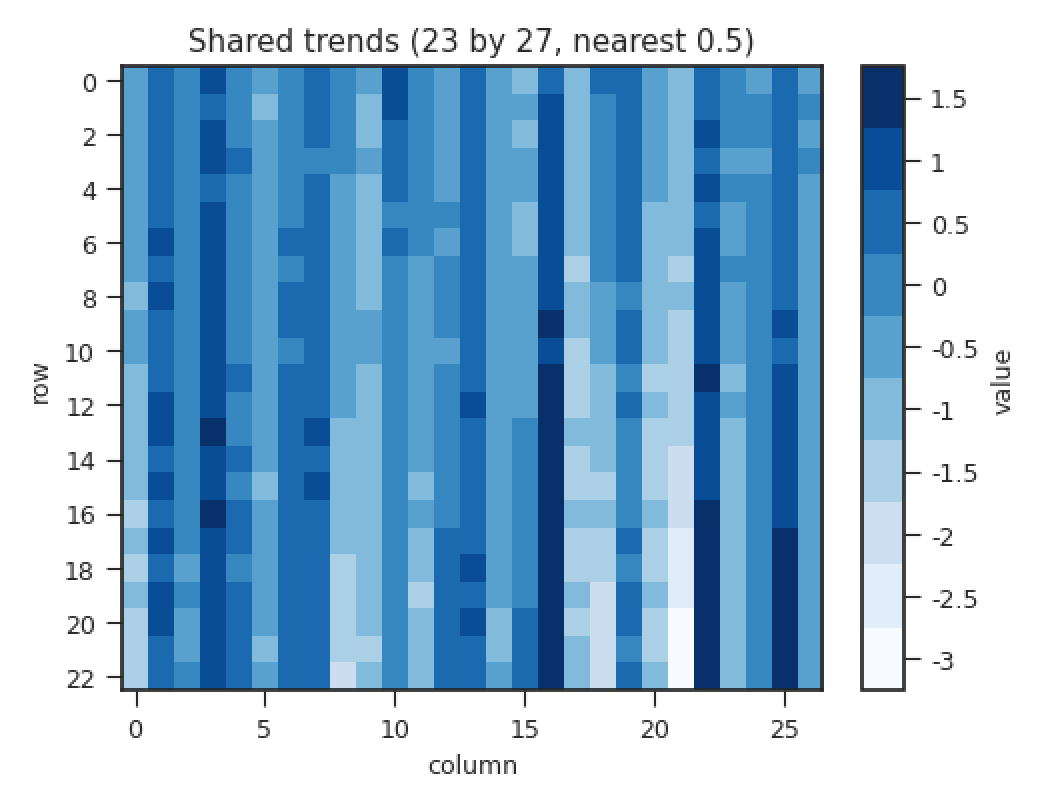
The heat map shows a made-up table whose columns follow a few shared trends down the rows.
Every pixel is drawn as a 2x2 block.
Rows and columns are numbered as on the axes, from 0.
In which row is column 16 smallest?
0
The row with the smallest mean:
21
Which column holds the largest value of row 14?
16
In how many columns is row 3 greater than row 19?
10
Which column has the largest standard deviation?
18
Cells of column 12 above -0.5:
16
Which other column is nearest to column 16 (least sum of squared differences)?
22
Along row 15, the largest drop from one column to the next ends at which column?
17
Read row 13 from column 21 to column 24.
-1.5 1 -1 0
